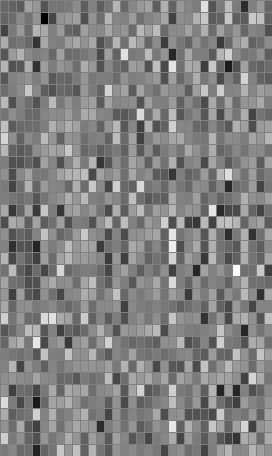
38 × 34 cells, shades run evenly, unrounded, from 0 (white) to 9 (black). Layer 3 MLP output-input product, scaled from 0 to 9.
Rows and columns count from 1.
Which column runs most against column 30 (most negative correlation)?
25
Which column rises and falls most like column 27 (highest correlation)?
22
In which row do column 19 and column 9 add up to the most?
29
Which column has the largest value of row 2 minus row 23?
30
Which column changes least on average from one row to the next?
10
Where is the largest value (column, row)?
6, 2
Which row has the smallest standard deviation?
26
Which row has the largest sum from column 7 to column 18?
7
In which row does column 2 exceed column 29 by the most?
15
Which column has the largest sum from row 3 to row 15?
13
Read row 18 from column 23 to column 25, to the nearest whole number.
4 4 4
